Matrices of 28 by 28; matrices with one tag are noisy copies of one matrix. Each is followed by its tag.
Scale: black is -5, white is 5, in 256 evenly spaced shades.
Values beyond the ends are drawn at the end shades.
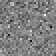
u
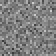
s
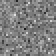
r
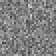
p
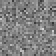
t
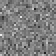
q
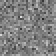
q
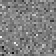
s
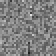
p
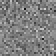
t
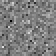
u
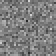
p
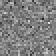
u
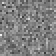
q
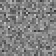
t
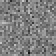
p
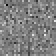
p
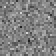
r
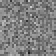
p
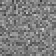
t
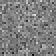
s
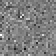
q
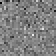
t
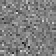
s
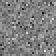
r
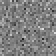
t
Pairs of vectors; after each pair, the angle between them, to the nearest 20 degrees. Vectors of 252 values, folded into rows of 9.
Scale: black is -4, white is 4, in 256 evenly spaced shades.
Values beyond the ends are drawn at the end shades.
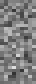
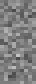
20 degrees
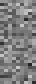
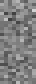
80 degrees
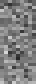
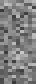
140 degrees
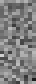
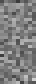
160 degrees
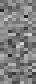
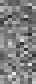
140 degrees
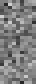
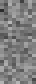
60 degrees
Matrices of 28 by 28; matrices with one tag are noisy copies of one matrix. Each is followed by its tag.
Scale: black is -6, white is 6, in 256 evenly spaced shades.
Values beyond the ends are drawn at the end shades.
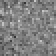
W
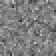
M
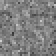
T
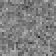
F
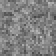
T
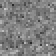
F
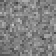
W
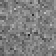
W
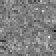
M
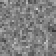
M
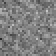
W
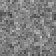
T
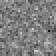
M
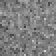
W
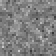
T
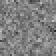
M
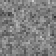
T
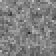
T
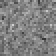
W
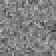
M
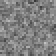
M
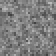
T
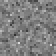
M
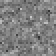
F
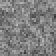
T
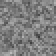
F
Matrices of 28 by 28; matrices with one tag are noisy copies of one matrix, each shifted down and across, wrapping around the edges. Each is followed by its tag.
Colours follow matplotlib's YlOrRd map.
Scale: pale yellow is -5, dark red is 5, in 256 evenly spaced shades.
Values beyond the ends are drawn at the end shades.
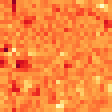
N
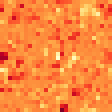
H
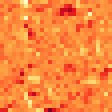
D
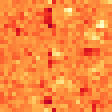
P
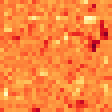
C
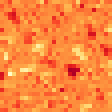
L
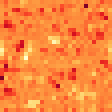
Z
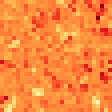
Z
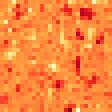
N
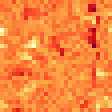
P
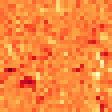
D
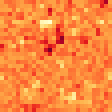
C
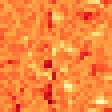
P
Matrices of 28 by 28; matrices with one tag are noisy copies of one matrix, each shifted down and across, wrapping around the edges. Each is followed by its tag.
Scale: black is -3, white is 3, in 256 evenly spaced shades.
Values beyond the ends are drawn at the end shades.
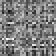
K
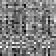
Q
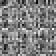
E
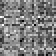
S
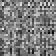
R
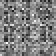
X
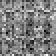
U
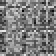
S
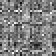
U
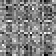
U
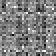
X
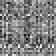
R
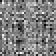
K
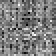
Q
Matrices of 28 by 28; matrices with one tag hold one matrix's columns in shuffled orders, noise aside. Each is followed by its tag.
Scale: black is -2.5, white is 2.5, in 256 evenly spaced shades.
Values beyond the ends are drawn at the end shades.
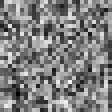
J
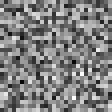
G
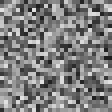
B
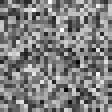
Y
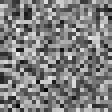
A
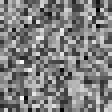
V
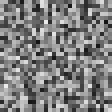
V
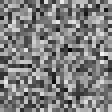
A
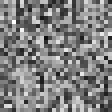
V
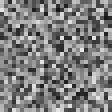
G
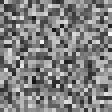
B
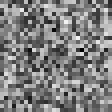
Y
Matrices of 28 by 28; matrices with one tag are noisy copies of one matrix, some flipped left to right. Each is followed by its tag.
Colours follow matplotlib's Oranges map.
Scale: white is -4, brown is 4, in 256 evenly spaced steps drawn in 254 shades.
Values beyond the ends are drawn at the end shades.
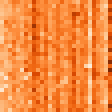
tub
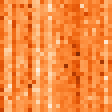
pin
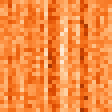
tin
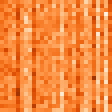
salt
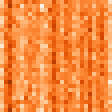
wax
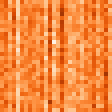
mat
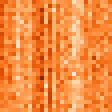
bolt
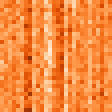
tin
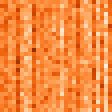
salt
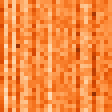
salt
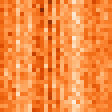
bolt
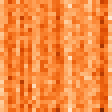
wax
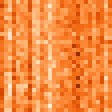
pin
